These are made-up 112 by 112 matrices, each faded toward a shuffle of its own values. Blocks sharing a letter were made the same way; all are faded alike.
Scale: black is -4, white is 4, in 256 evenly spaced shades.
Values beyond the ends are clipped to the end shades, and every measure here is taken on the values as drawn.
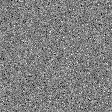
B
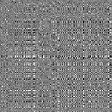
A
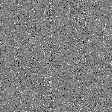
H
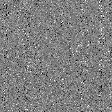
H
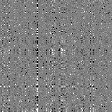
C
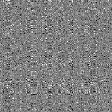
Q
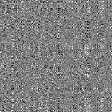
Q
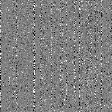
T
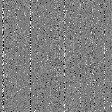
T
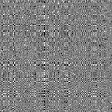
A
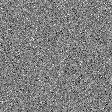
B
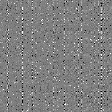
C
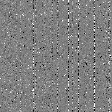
T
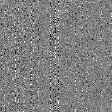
T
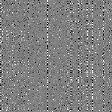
C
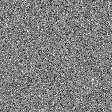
B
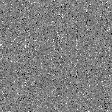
H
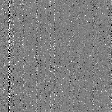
T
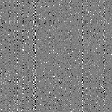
C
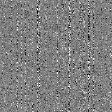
T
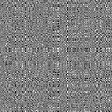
A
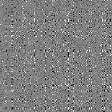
C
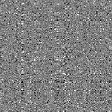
Q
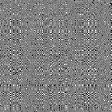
A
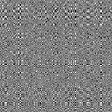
A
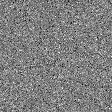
B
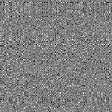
Q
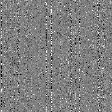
T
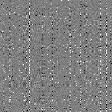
C
